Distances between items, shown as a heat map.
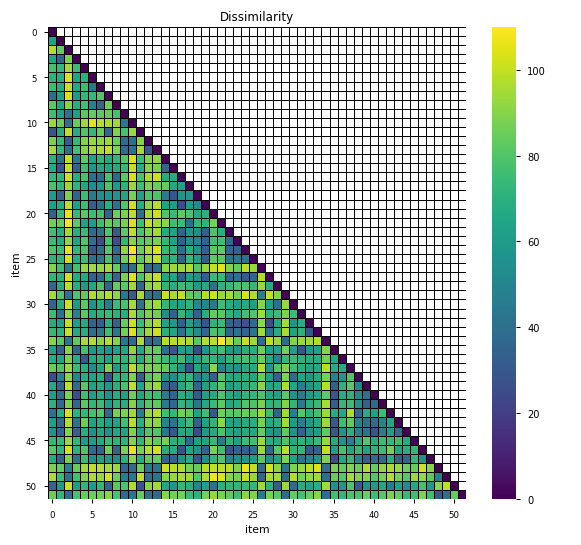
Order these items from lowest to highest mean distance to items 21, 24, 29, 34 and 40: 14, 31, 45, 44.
44, 45, 31, 14
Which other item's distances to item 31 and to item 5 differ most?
24
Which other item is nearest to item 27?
32
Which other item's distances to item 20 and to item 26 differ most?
49
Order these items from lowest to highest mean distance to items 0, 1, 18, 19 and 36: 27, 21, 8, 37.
27, 8, 37, 21
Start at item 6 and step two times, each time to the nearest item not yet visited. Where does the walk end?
8
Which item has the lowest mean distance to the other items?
18
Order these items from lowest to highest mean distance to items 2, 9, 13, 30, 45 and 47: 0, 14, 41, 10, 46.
10, 41, 0, 14, 46
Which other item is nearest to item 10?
29
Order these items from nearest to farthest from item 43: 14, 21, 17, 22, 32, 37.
14, 32, 22, 17, 37, 21
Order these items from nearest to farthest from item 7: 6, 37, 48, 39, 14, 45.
39, 14, 45, 6, 37, 48
